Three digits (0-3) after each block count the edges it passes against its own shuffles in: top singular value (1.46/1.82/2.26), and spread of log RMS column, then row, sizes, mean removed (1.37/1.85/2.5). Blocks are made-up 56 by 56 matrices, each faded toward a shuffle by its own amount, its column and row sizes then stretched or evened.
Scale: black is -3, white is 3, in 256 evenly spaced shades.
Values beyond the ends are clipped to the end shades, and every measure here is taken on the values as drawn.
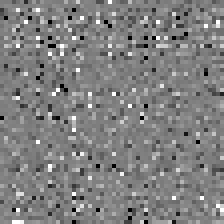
1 2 2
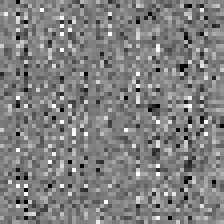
1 3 0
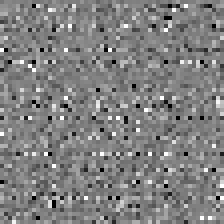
0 1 3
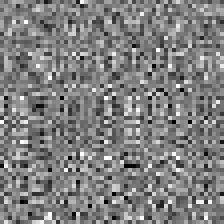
3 1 2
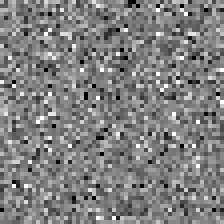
0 0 1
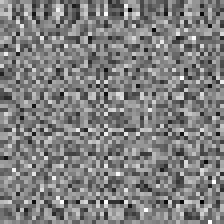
3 1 2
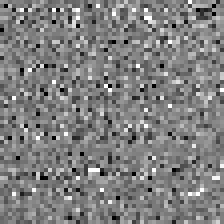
1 0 2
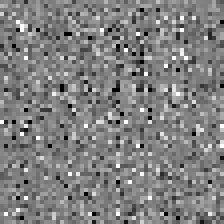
1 1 1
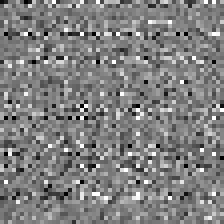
2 0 3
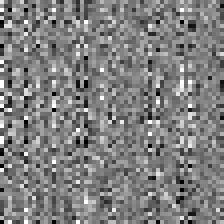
3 3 1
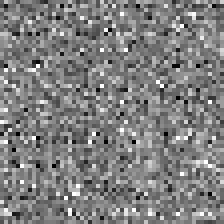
1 0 2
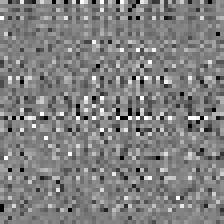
3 1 3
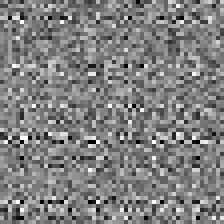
3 1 3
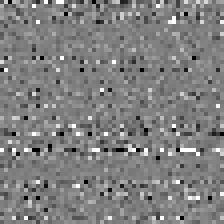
1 0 3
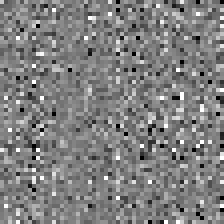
0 3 1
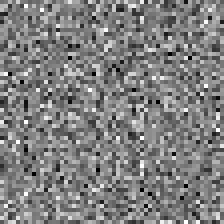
2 1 0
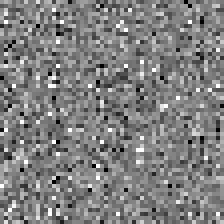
0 2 0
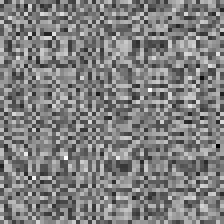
3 0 0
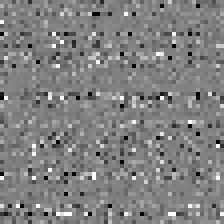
0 1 3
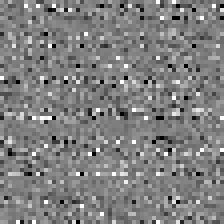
0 0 3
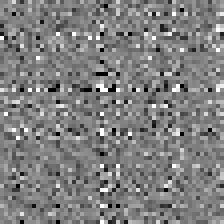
2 2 3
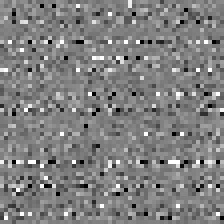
1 0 3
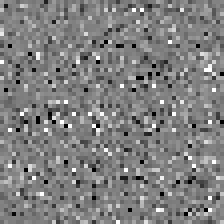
0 0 2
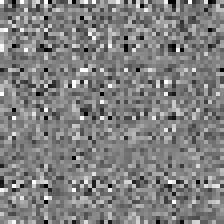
1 2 3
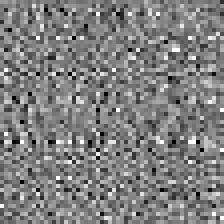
3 0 2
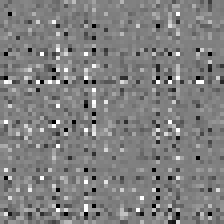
2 3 3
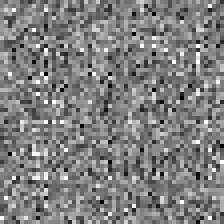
1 2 1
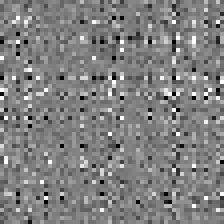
2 3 2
